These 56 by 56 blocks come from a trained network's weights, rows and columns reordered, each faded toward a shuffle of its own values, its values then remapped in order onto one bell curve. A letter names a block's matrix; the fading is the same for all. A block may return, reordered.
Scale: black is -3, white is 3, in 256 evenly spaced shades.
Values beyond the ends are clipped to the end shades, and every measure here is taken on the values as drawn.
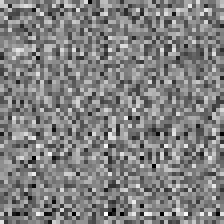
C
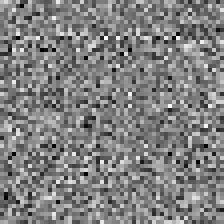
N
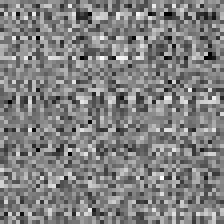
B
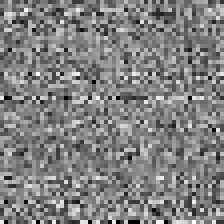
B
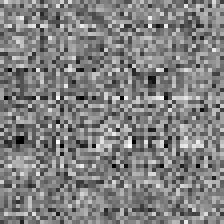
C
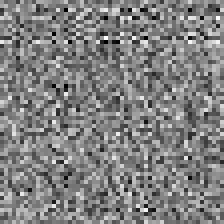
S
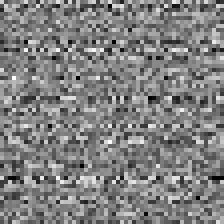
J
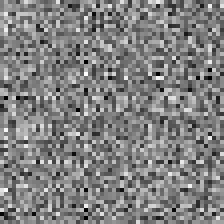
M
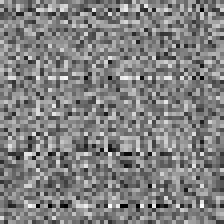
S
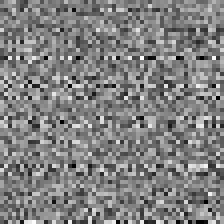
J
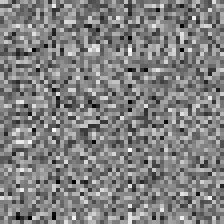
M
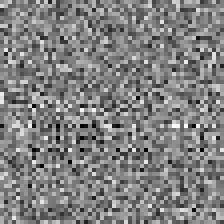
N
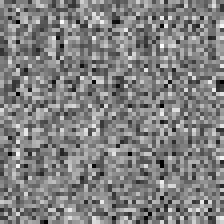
M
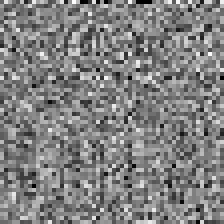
C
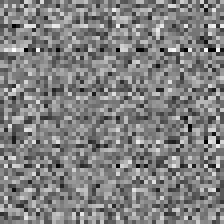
S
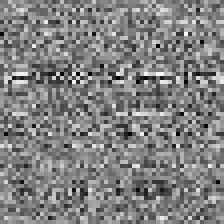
J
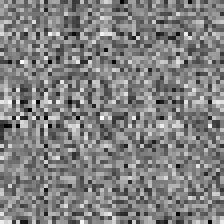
C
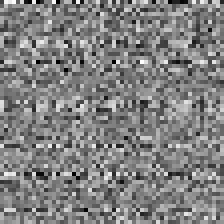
B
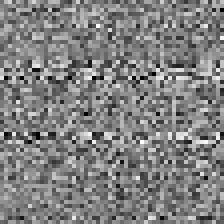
B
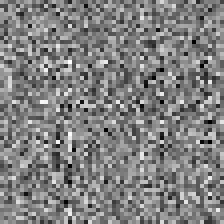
M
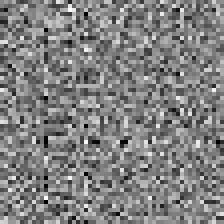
M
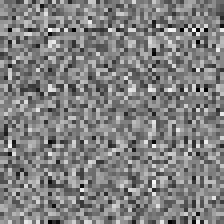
S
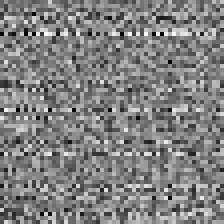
J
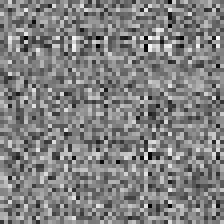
S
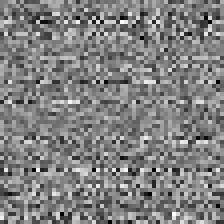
J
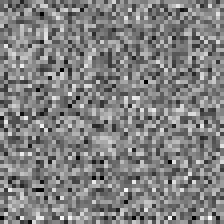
N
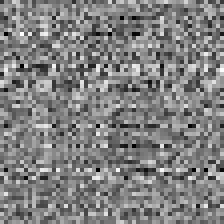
B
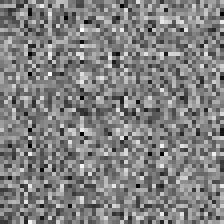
M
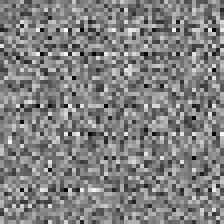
S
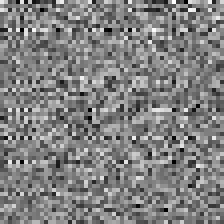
C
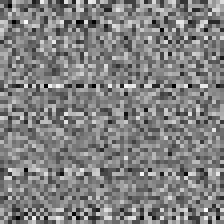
B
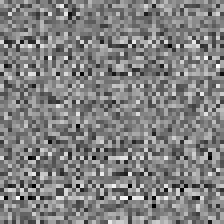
B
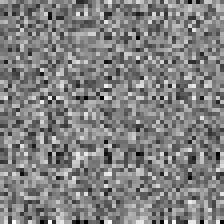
S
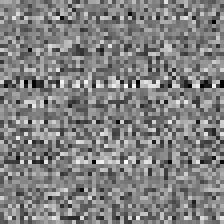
B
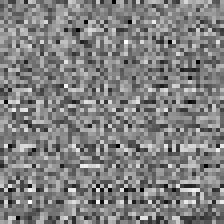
J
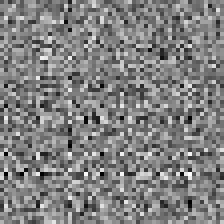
S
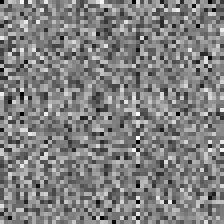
M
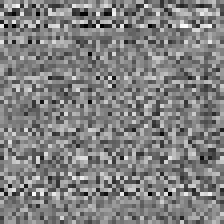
B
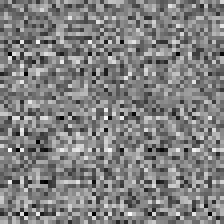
C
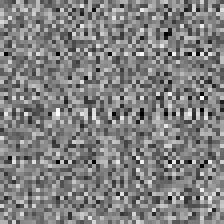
S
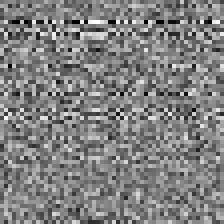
J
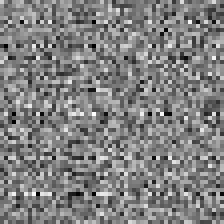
C
